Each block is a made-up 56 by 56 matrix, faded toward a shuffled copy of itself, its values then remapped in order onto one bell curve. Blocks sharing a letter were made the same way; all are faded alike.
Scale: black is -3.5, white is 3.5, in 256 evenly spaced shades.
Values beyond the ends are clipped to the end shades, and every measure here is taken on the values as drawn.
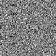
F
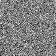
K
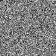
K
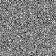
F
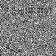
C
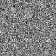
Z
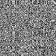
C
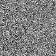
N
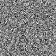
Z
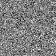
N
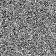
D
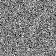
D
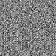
F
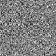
C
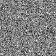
N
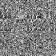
C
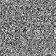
C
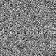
F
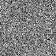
N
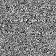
K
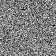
D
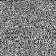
C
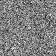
D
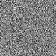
F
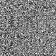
Z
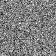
D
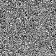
N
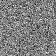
D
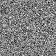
D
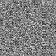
F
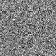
Z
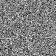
D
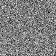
K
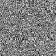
Z
